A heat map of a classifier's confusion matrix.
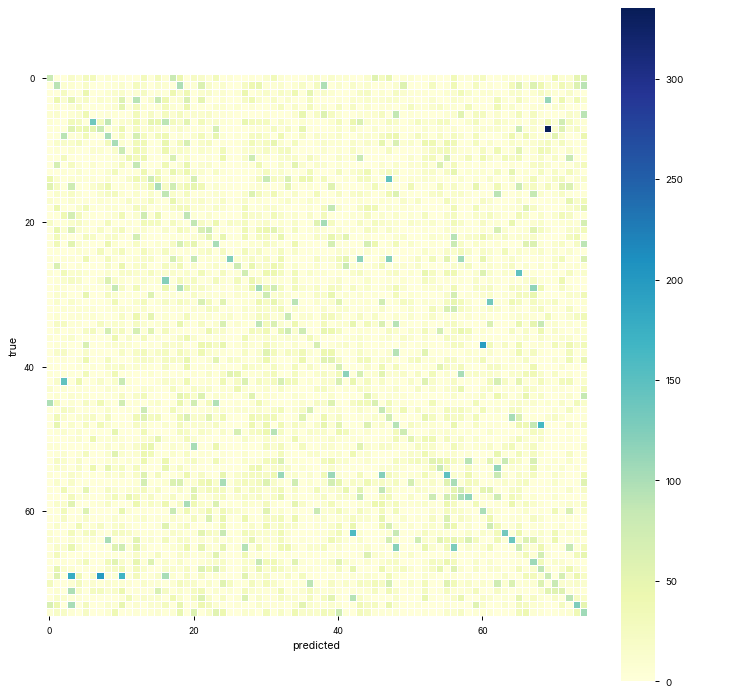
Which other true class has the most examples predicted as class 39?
55
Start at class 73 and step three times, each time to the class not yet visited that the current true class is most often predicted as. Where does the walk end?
7
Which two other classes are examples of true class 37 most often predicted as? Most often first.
60, 5
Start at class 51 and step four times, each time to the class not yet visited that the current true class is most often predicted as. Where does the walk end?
68
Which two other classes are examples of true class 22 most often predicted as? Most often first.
56, 12
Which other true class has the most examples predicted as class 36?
70
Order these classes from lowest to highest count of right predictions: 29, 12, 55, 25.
12, 29, 25, 55
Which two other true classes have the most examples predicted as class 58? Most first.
53, 64
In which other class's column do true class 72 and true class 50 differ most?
42
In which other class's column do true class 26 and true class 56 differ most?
24
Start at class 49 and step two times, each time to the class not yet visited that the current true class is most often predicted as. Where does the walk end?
61
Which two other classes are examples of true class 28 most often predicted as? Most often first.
16, 8
